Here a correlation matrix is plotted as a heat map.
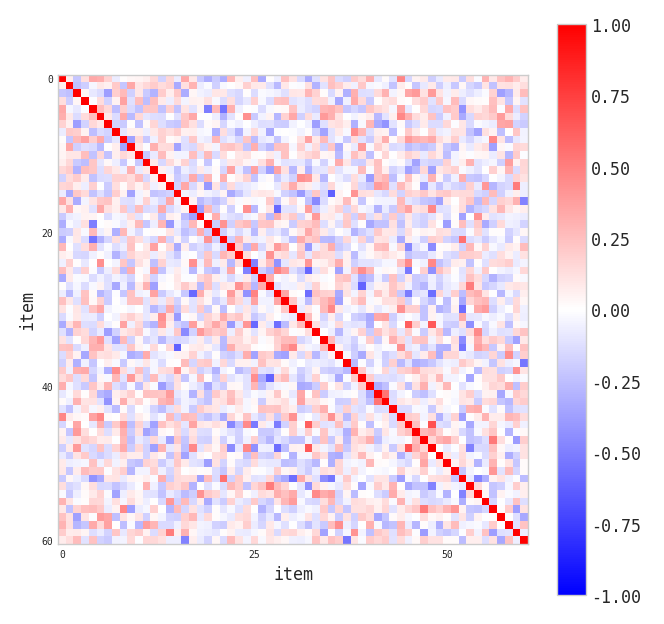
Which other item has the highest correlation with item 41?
42
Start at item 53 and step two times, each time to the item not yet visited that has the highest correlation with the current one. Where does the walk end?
23
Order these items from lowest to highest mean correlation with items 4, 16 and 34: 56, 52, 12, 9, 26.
52, 9, 26, 12, 56
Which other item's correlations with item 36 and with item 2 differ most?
58
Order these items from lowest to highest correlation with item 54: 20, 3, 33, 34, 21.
21, 3, 20, 34, 33
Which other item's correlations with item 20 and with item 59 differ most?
38
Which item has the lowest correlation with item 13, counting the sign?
40
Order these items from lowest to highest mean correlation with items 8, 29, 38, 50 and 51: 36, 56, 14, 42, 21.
21, 36, 14, 42, 56
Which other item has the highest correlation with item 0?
44
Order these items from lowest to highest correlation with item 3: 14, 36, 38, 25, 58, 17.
36, 58, 14, 17, 25, 38
